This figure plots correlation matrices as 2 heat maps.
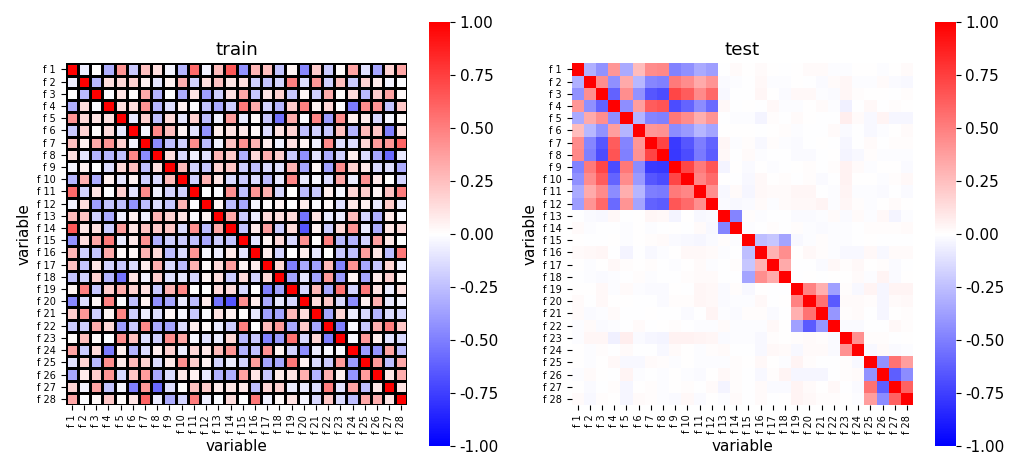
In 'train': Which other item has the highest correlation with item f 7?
f 28
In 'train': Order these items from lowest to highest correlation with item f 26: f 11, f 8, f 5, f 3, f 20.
f 8, f 5, f 11, f 3, f 20
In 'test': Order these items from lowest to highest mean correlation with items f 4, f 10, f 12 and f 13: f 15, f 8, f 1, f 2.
f 8, f 1, f 15, f 2
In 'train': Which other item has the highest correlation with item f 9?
f 23
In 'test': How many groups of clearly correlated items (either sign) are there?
6
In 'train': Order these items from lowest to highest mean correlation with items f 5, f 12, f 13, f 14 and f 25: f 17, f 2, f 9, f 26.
f 26, f 17, f 9, f 2
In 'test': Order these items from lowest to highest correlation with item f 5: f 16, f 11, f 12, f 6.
f 6, f 16, f 11, f 12
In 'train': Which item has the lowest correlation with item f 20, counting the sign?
f 14
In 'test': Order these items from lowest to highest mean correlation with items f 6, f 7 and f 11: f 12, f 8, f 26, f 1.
f 12, f 26, f 1, f 8
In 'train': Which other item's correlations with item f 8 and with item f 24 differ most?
f 27
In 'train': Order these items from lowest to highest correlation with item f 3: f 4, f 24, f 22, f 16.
f 16, f 4, f 24, f 22
